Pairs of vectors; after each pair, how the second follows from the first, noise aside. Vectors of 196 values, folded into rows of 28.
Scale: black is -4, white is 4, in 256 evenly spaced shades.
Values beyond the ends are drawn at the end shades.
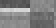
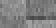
reversed, negated, shrunk.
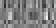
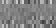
wrapped around, negated, partly zeroed.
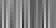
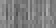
wrapped around, shrunk.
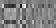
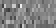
negated, partly zeroed.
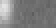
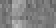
wrapped around, shrunk.
